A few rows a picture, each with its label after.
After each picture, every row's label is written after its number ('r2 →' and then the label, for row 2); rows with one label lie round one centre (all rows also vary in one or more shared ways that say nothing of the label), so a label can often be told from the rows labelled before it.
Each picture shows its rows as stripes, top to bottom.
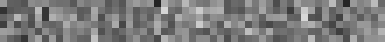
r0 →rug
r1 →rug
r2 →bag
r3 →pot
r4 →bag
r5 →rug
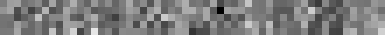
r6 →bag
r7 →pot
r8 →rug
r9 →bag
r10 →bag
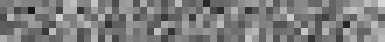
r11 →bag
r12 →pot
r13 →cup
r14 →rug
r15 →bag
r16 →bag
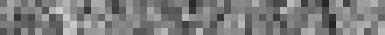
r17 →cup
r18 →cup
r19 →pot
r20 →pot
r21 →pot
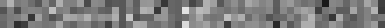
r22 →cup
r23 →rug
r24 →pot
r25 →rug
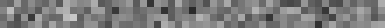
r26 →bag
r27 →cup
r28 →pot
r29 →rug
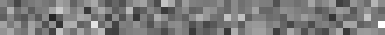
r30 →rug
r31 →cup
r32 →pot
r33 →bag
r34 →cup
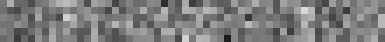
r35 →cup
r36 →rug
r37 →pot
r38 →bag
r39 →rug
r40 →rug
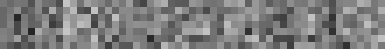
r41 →pot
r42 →bag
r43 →pot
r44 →pot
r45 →pot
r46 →bag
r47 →rug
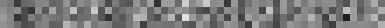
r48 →rug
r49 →bag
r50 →rug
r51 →pot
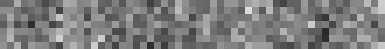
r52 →bag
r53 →bag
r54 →cup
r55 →pot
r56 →cup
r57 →cup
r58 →bag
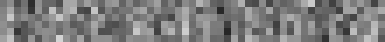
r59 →pot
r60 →bag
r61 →cup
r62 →rug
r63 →rug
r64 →cup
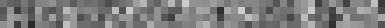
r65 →rug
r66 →pot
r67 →bag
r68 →pot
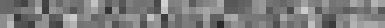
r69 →rug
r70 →rug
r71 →pot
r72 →pot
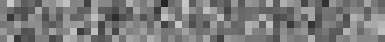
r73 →cup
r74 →rug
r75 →rug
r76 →bag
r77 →bag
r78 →pot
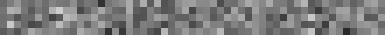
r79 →bag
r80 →cup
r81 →pot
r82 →cup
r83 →rug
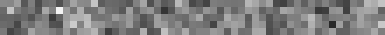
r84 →bag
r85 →cup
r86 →pot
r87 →pot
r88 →rug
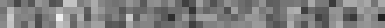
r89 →pot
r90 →cup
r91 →cup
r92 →cup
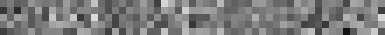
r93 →rug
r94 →rug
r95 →bag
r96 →cup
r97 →rug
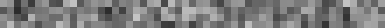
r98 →pot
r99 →rug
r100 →rug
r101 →cup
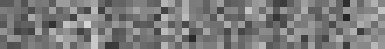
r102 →rug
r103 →bag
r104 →rug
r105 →pot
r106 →rug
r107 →cup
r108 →rug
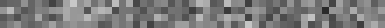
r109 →pot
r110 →cup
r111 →pot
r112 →bag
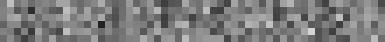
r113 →cup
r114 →pot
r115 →cup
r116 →bag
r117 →pot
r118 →rug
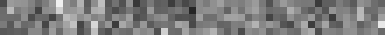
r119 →cup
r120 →cup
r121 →pot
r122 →bag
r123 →rug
